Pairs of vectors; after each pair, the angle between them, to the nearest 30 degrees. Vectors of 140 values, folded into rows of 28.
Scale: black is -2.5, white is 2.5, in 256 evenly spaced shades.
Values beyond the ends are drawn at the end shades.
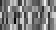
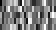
30 degrees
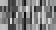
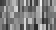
120 degrees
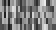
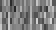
120 degrees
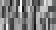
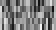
60 degrees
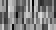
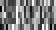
120 degrees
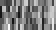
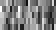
150 degrees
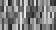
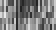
90 degrees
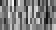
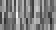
60 degrees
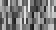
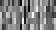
150 degrees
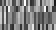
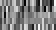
150 degrees
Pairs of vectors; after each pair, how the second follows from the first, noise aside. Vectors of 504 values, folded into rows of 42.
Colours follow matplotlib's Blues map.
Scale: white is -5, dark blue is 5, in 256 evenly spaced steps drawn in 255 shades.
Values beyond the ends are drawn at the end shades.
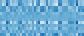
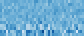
reversed, negated, partly zeroed.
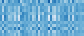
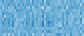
wrapped around, negated, shrunk.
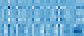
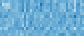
reversed, negated, shrunk.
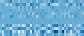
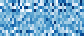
reversed, negated, scaled up.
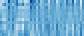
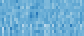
wrapped around, negated, shrunk.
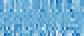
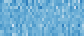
reversed, negated, shrunk.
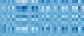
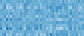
reversed, negated, shrunk.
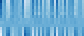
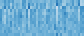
wrapped around, negated, shrunk.
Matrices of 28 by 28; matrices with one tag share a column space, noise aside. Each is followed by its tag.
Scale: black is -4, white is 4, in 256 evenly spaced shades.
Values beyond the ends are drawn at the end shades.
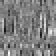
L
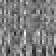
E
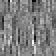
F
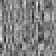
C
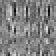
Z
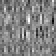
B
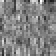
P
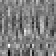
L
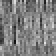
F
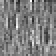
F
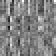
P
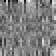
P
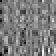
E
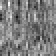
C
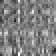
E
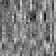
C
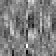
L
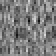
B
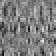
Z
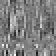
L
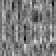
C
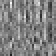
C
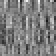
F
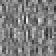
B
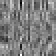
C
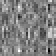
B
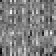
E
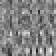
E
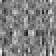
E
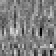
L
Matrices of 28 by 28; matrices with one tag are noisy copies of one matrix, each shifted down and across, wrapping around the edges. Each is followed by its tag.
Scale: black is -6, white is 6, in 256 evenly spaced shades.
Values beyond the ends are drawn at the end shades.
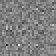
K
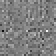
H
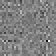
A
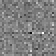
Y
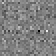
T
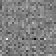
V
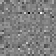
K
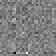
Y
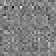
T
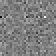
H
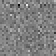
T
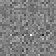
H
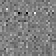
T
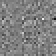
H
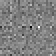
T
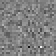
K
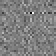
A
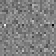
T
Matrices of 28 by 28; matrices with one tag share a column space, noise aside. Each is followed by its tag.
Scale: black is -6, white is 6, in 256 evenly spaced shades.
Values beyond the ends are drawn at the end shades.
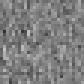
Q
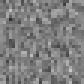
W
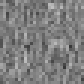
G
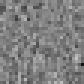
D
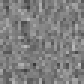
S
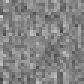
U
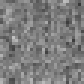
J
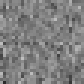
D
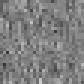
S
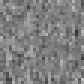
U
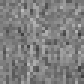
Q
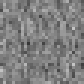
S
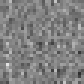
S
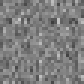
W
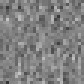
D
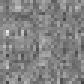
U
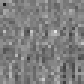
Q
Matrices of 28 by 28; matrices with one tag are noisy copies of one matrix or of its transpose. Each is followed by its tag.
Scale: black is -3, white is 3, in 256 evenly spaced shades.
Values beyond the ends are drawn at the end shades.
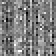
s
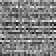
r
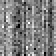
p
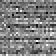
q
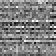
r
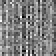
r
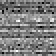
s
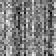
p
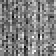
q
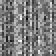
s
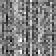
s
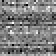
p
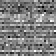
s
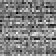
q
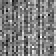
q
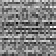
r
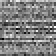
r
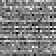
r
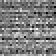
q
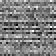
r
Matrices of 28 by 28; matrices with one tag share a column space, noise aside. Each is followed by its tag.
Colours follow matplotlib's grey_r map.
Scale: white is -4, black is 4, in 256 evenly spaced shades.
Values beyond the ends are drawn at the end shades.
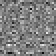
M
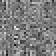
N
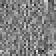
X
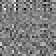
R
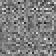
M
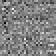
M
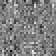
X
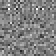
R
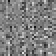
N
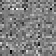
R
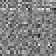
R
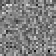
X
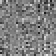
X
